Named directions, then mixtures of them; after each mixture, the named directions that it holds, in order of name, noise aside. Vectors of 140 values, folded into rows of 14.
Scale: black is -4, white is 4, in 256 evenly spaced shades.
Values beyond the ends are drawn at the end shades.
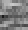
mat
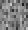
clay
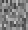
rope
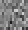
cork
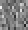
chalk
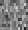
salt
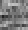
mat.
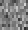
salt.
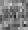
chalk, clay, mat.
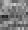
mat, salt.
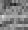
mat.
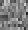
mat, rope, salt.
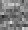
cork, mat.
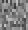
rope.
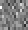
chalk.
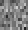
salt.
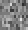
clay, salt.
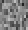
clay, rope.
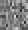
chalk, clay, rope.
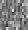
clay, cork.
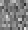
salt.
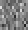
chalk.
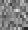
cork, rope, salt.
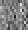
chalk, clay, cork.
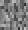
salt.
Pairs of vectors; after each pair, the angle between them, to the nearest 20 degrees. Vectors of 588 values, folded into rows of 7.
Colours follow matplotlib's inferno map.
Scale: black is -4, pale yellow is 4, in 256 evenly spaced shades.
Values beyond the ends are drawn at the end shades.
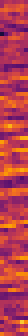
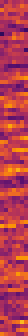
20 degrees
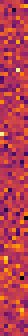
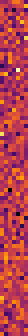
40 degrees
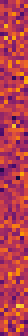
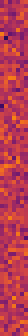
120 degrees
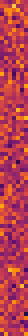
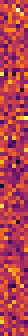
40 degrees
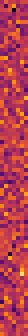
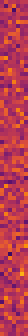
20 degrees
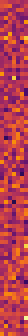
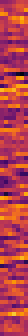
100 degrees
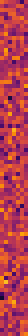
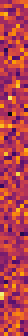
140 degrees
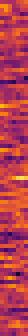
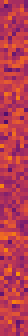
120 degrees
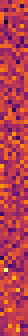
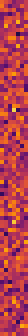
120 degrees
